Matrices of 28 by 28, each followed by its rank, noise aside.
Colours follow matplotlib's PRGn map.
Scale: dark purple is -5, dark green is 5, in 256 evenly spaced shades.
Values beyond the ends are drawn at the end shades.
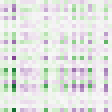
one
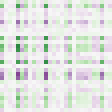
one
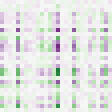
one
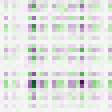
one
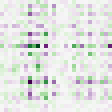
two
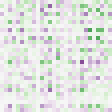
four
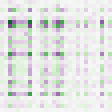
one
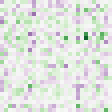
six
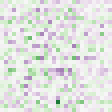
six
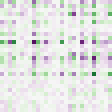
two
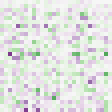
six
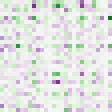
four
